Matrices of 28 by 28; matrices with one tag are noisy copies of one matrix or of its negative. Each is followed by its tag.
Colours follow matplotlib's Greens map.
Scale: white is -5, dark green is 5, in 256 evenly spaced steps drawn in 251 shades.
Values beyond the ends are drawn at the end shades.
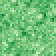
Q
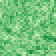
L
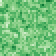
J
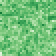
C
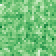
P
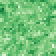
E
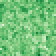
P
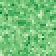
C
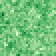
Q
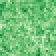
P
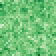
P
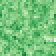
L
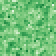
Q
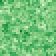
J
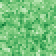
P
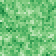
E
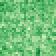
P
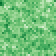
J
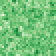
Q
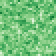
C
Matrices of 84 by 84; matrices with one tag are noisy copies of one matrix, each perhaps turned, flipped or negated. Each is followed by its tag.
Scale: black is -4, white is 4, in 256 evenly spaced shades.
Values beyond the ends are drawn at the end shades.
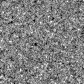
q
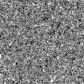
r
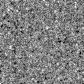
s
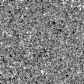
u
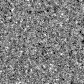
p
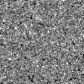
r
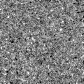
u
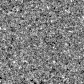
p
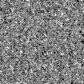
p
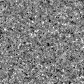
q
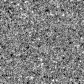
s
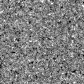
p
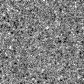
s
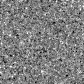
u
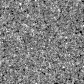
r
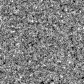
p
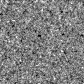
q
